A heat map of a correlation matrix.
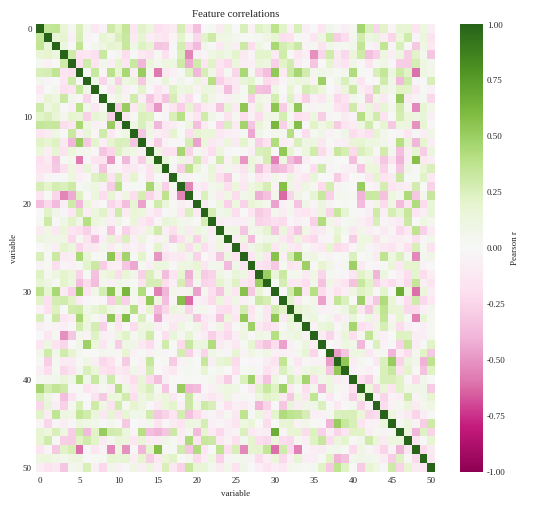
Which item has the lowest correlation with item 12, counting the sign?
27
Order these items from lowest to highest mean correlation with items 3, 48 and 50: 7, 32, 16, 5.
5, 7, 32, 16
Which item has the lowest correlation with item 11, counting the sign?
48
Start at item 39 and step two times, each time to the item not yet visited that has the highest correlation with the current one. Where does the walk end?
45
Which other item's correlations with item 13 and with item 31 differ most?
19
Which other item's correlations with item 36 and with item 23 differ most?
6
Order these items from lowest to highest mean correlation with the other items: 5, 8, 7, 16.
16, 8, 7, 5
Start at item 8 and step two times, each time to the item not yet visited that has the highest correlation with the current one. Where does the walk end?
30
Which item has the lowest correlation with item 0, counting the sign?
20
